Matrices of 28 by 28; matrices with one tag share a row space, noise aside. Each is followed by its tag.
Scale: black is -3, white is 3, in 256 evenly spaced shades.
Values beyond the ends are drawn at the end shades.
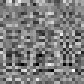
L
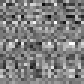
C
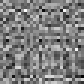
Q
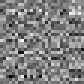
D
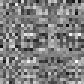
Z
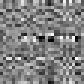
L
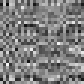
Z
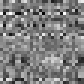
Q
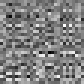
L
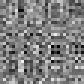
D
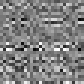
Q
